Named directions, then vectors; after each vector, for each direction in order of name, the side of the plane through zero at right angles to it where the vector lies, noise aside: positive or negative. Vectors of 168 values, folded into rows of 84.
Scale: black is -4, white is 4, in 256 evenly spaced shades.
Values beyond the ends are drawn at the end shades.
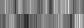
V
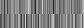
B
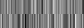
negative, positive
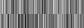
negative, positive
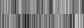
negative, positive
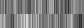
negative, negative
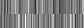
positive, negative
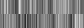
negative, positive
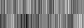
positive, positive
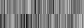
positive, positive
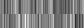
positive, negative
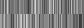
negative, negative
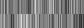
negative, negative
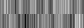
negative, positive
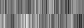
negative, negative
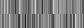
negative, positive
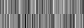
negative, positive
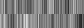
negative, negative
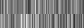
negative, negative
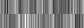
positive, negative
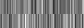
positive, negative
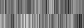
negative, negative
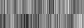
positive, positive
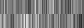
negative, negative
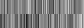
positive, positive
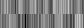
negative, positive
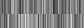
positive, negative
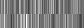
negative, negative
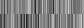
positive, positive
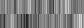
positive, positive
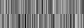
negative, positive
